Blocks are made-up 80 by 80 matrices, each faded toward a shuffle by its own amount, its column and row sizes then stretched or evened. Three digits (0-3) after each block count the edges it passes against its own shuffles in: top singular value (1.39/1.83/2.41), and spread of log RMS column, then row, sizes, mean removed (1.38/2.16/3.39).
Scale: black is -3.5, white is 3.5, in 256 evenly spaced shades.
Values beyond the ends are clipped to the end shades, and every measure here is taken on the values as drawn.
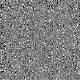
1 2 1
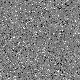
0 0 0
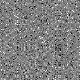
2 1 0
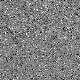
1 0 1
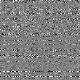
2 1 3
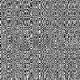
3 3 0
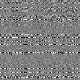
3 0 3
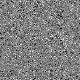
1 1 1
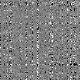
1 3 2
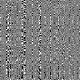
3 3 0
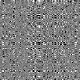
3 2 2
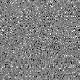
2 0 1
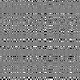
3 2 3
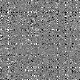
2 2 2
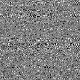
2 0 2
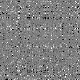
2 1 2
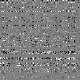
2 1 3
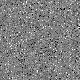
1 0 0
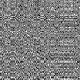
3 0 2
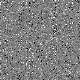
0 2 0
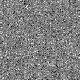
2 0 0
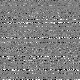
1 0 3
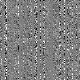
1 3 1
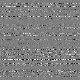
2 0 3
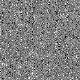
0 2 0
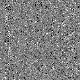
1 1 0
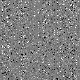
0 2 0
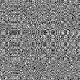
3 0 1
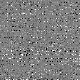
0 1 2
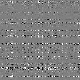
2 2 3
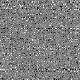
2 0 2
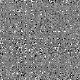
0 2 2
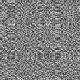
3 0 1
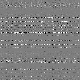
2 1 3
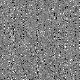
0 2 0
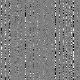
2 3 0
